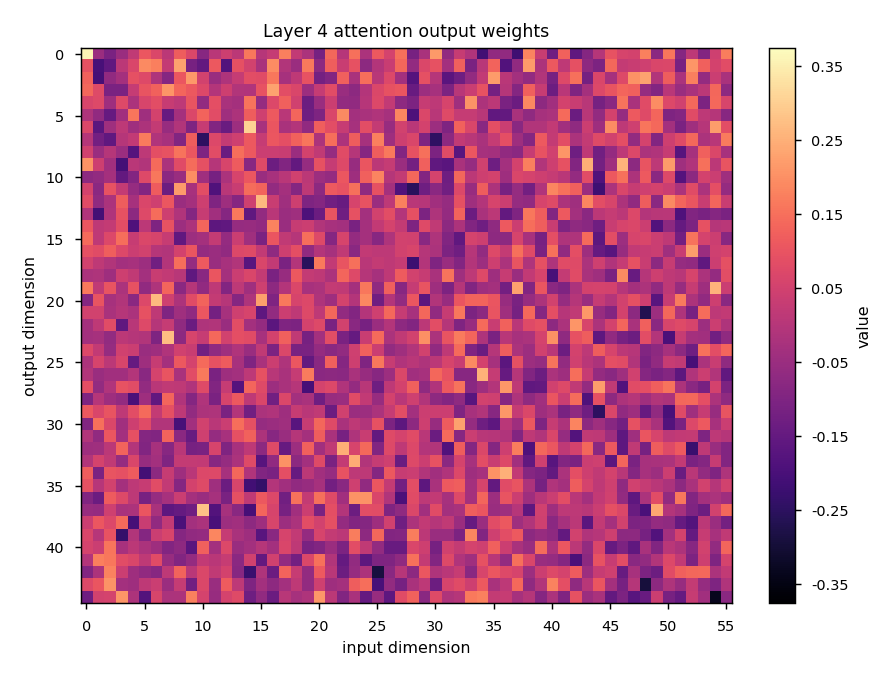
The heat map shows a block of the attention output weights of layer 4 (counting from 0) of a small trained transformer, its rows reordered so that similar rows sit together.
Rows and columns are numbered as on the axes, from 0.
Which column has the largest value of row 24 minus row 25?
36
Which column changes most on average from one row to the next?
51
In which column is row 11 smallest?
28
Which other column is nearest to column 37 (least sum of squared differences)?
2
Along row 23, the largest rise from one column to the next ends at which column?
7
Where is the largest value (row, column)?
0, 0
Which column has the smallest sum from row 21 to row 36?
52
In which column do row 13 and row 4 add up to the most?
38
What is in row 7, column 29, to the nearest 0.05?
-0.1
